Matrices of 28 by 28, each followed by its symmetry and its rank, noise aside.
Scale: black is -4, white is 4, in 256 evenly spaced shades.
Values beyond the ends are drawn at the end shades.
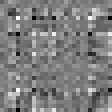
symmetric, rank two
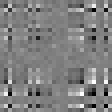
symmetric, rank one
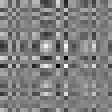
symmetric, rank one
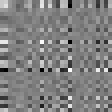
symmetric, rank one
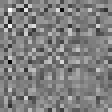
symmetric, rank three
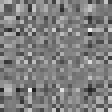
symmetric, rank two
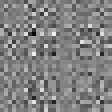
symmetric, rank three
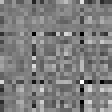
symmetric, rank two
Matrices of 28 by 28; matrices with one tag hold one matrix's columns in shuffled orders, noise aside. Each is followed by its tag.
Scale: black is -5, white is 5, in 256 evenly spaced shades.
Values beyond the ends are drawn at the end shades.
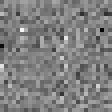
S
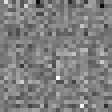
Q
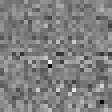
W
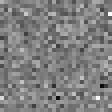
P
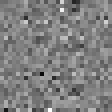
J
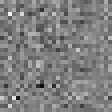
P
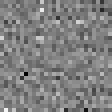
J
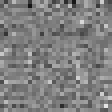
Q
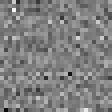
J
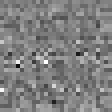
W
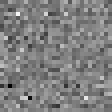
P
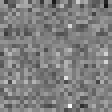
Q
